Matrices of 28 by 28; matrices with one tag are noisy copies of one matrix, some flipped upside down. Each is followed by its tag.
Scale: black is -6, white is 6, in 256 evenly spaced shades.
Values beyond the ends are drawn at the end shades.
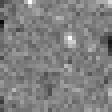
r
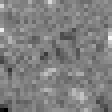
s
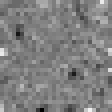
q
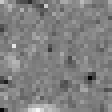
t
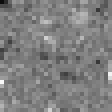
s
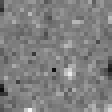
r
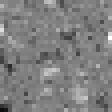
s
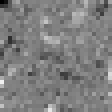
s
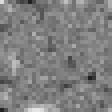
t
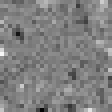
q
